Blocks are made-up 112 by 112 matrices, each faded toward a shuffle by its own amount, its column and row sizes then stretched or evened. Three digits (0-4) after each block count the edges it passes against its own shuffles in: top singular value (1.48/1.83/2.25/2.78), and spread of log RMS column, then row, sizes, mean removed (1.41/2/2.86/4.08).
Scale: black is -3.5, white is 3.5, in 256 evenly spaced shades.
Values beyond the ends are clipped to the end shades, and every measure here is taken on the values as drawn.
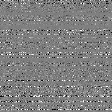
1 1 4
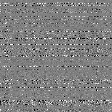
0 1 4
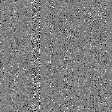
2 3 0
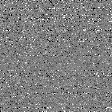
0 0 3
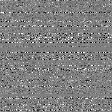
0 1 4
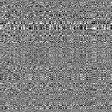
4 2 4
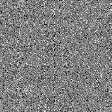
2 2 0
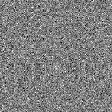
3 1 0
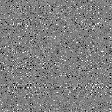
3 1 2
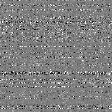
2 2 4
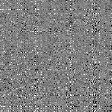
3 3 3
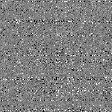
1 2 3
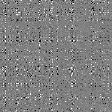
3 3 3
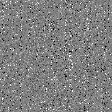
0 2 0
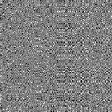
4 2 2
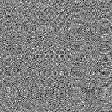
4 0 0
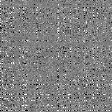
0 3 3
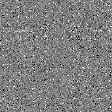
0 2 2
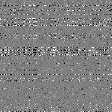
3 1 4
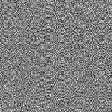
4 1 0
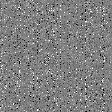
0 3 0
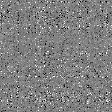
1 2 2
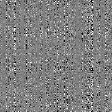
0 4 2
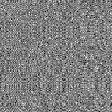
4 0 0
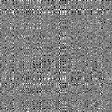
4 3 3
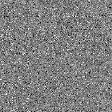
1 1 2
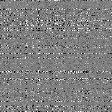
2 2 4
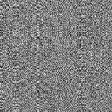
4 2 1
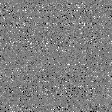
1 1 2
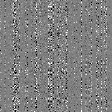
3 4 1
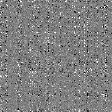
0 3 2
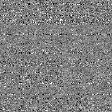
1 2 3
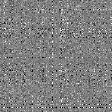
1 3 3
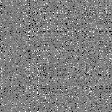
3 2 1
